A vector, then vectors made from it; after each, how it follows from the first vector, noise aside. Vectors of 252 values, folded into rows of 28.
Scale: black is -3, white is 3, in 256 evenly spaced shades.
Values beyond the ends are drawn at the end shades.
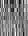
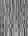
reversed, negated, shrunk.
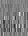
negated, partly zeroed.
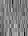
reversed, negated, shrunk.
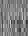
wrapped around, shrunk.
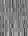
reversed, negated, shrunk.
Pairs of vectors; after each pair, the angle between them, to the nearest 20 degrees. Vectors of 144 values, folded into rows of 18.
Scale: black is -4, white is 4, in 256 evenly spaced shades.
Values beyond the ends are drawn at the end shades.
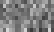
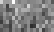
100 degrees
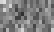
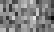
100 degrees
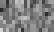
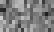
40 degrees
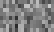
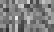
160 degrees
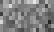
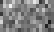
20 degrees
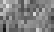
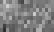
40 degrees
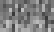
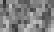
60 degrees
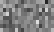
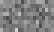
40 degrees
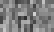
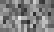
120 degrees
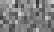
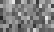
60 degrees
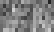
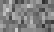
120 degrees
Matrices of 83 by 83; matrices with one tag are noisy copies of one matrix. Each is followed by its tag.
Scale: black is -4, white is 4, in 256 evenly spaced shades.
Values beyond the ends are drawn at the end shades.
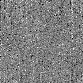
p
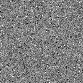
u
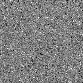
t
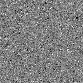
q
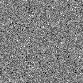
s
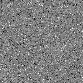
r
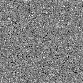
s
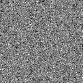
r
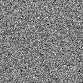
t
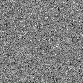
t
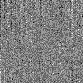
p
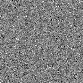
u
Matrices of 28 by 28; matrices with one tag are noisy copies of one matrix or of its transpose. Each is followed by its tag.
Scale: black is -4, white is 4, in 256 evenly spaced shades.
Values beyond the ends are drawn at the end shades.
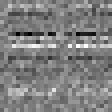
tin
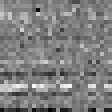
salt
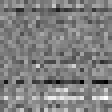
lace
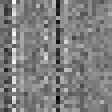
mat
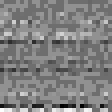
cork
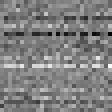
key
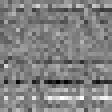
lace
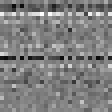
mat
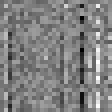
lace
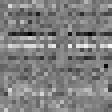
tin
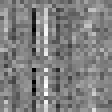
tin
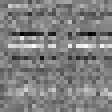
tin
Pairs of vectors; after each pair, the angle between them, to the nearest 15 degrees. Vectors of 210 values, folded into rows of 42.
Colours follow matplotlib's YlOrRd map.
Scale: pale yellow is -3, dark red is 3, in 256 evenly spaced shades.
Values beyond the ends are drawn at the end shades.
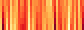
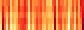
15 degrees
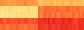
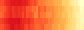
105 degrees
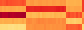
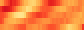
105 degrees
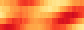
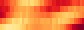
150 degrees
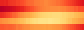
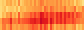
150 degrees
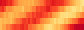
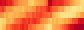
15 degrees
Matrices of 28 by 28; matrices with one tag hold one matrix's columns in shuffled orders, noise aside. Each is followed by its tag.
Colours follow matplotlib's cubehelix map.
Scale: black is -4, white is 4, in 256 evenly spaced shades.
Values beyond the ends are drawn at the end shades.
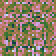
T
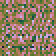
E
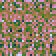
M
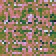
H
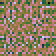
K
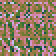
T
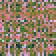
M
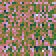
T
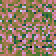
E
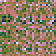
H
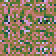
H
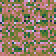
H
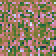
T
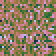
E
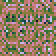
H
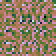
H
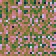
K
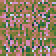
T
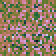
E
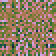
M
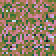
E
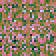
E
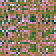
H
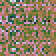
H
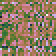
T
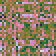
T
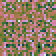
M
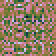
H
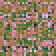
T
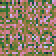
K
